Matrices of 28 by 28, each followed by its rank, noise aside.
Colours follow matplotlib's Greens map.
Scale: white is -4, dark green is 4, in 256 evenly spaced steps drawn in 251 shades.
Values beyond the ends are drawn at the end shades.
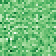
six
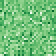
six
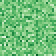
eight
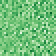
six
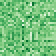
four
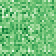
eight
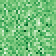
six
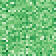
five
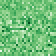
six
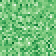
eight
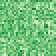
five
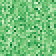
eight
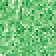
seven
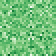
four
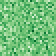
eight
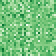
five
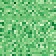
five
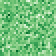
seven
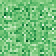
six
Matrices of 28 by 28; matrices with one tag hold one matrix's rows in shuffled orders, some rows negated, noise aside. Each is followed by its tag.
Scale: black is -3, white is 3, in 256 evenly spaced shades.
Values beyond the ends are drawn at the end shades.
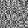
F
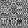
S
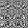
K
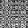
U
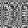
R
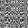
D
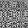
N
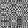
S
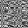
R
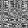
R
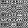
S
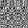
K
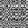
U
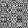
S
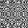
K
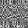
N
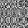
F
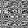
R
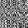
F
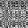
U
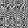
K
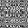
D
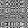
D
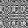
U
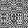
S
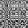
U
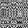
S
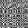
N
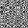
K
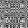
D
